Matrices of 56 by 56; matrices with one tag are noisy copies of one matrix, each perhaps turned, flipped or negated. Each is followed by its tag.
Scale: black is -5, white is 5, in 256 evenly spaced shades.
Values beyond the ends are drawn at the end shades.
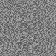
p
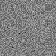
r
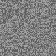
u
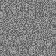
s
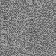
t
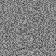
p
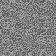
s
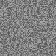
u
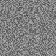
p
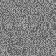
t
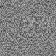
p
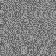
s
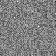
u
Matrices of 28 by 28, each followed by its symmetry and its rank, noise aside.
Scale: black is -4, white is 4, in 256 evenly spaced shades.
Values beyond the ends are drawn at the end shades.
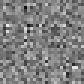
antisymmetric, rank six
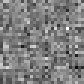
no symmetry, rank six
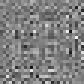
antisymmetric, rank six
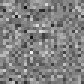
no symmetry, rank six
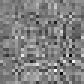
antisymmetric, rank four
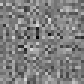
no symmetry, rank six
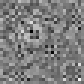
symmetric, rank six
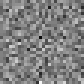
no symmetry, rank six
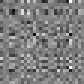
no symmetry, rank three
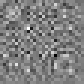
symmetric, rank four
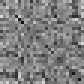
symmetric, rank six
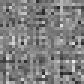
antisymmetric, rank six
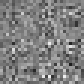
no symmetry, rank six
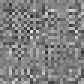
symmetric, rank four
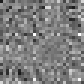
symmetric, rank four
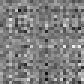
antisymmetric, rank four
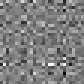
no symmetry, rank four
